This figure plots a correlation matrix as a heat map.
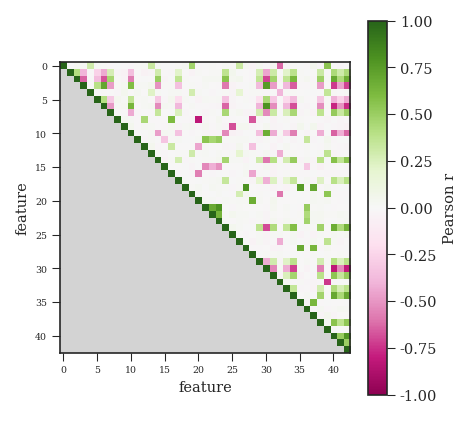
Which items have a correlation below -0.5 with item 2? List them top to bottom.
3, 6, 10, 30
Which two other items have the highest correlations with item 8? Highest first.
16, 12
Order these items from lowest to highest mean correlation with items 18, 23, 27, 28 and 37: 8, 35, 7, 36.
8, 7, 36, 35
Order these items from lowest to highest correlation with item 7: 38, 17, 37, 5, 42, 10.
10, 5, 37, 17, 38, 42
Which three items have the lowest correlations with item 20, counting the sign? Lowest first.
8, 16, 12
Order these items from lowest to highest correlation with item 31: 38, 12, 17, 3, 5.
3, 5, 12, 17, 38
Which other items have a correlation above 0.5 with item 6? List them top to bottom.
3, 10, 30
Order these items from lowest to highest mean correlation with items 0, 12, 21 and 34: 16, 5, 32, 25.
32, 5, 25, 16
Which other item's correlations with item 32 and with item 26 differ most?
39
